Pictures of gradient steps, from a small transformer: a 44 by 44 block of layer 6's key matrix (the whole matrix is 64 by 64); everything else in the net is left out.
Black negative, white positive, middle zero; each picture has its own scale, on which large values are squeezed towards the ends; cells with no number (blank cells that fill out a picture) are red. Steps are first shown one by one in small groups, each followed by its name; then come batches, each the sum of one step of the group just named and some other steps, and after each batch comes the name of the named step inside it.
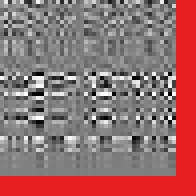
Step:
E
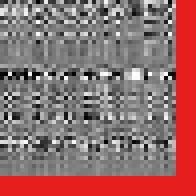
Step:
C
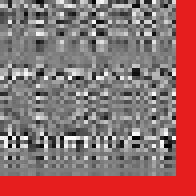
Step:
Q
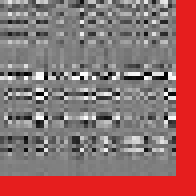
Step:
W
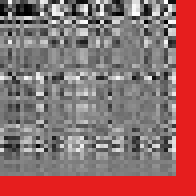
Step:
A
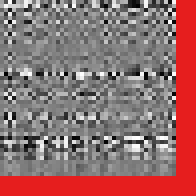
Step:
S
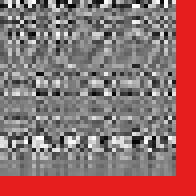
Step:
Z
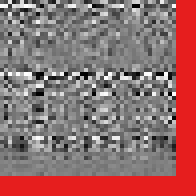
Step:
E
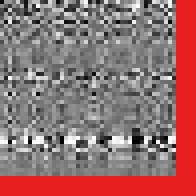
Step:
Z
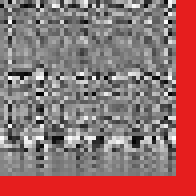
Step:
W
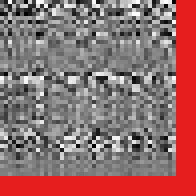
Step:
A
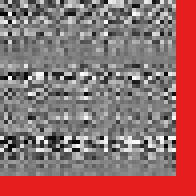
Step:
W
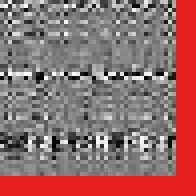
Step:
S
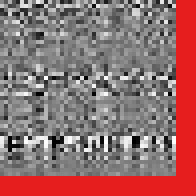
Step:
E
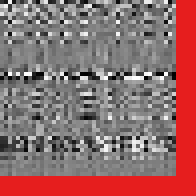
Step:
C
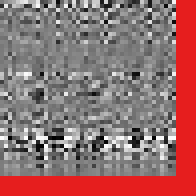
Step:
S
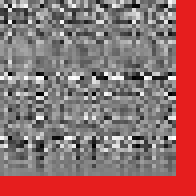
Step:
W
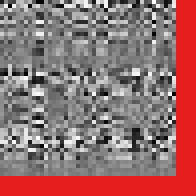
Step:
C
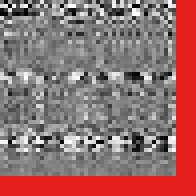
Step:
A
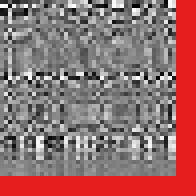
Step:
S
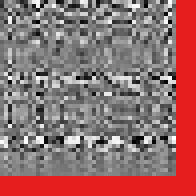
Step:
Z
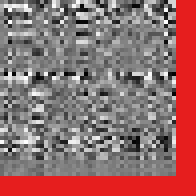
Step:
C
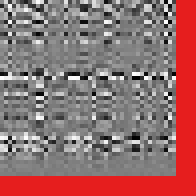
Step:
E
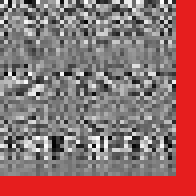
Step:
E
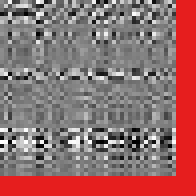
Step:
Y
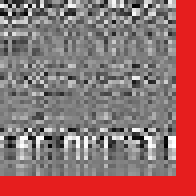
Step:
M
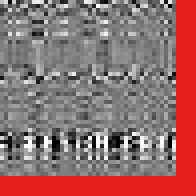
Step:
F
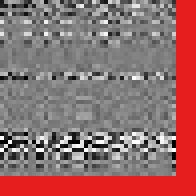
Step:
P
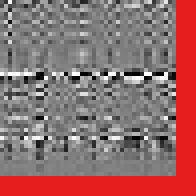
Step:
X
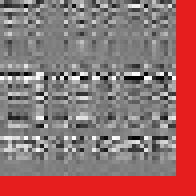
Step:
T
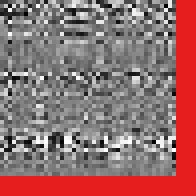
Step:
P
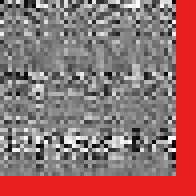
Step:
P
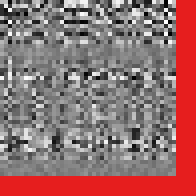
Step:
F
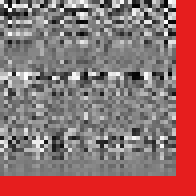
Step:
Y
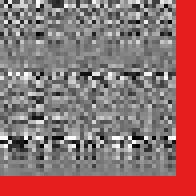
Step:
X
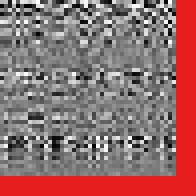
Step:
F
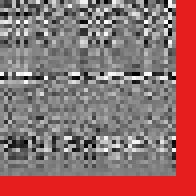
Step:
P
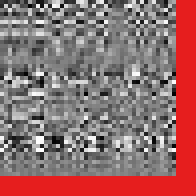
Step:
P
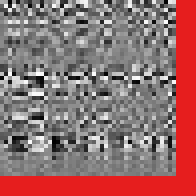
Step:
F
